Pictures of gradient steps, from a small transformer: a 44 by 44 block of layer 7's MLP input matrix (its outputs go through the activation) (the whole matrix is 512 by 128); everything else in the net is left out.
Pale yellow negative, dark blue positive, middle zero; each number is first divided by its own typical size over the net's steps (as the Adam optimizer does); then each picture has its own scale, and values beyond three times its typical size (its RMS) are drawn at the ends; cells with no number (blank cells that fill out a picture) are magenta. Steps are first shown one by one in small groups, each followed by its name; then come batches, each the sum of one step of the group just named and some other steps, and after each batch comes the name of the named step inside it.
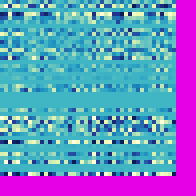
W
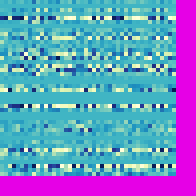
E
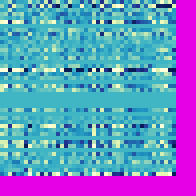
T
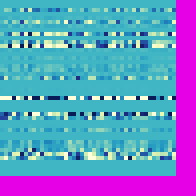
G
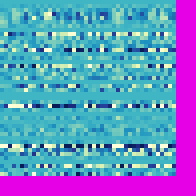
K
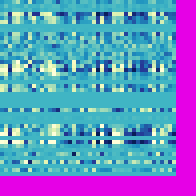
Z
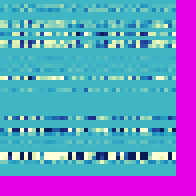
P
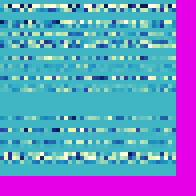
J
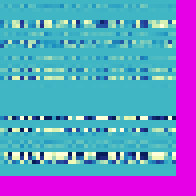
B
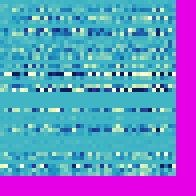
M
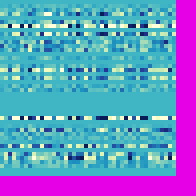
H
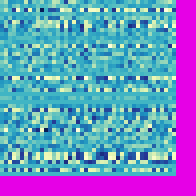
P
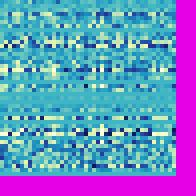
Z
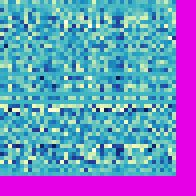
G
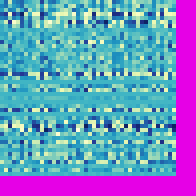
P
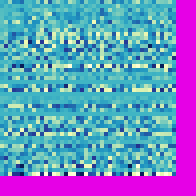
K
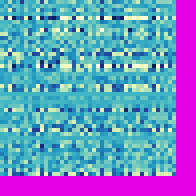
K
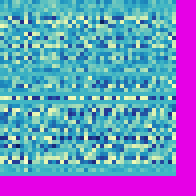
G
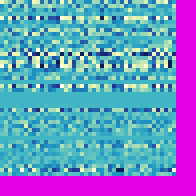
J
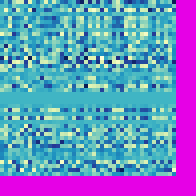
T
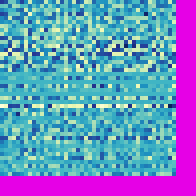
G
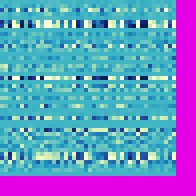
H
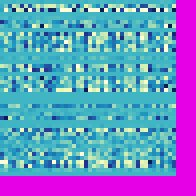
J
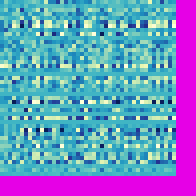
H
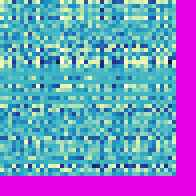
G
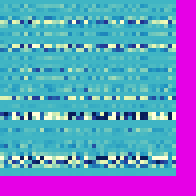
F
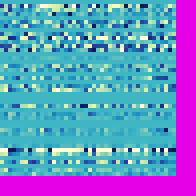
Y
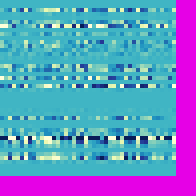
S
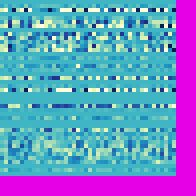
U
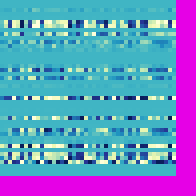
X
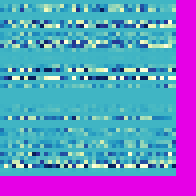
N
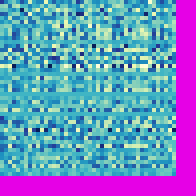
S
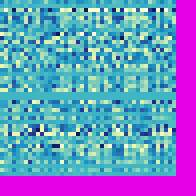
U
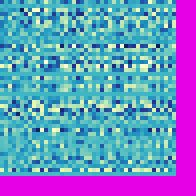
F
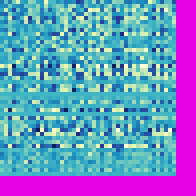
U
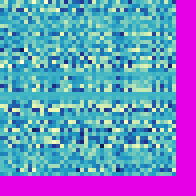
S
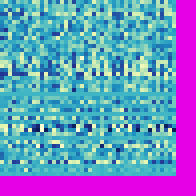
X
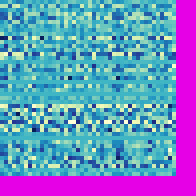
F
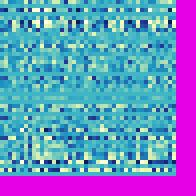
X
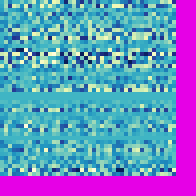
Y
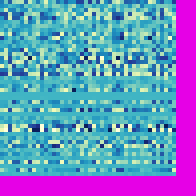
U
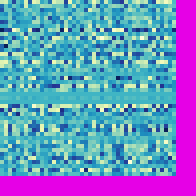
Y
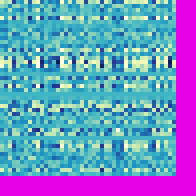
N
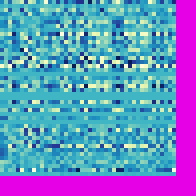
N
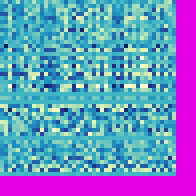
F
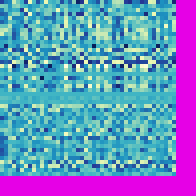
S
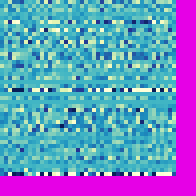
F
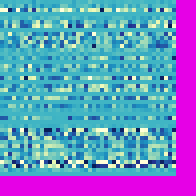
X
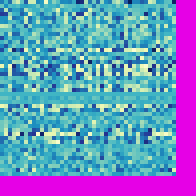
S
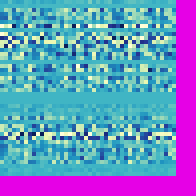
S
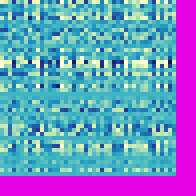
Y
